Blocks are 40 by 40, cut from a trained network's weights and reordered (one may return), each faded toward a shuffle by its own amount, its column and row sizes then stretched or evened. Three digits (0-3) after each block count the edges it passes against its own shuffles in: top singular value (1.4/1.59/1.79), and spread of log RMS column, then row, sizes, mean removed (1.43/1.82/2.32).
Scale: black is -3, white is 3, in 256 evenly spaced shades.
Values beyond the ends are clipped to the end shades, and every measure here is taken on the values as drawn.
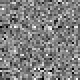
3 1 2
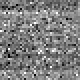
1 0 1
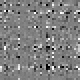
1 3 3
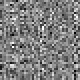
3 3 0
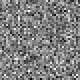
2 0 0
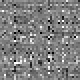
0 2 2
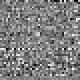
1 0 3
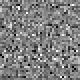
0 0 2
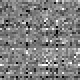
2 2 2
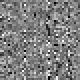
1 3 0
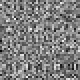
3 0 1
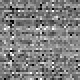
3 2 1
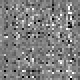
0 3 2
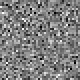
0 0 1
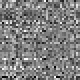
3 2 3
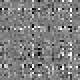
3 3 3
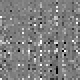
0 3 2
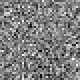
1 0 0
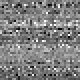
2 0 3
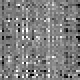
3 3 3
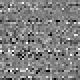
0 1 3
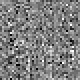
2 2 0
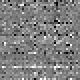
1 2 2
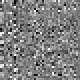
2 3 1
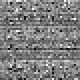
2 2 1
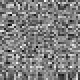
3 0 3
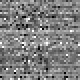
2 1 1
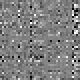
3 3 3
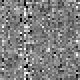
1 3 0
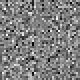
0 2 0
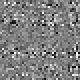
0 2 3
